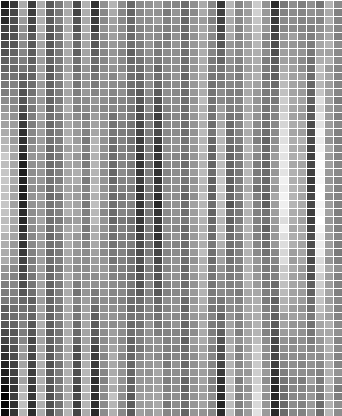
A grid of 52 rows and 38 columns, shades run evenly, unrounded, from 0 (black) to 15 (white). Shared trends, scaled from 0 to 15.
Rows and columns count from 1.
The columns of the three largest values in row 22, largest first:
36, 32, 1
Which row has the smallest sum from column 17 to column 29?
21
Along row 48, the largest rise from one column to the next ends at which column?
26
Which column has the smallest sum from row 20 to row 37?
3
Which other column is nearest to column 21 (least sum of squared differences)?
15
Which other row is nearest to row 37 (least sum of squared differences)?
12
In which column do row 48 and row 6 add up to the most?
29
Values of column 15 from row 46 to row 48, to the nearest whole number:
6 6 6
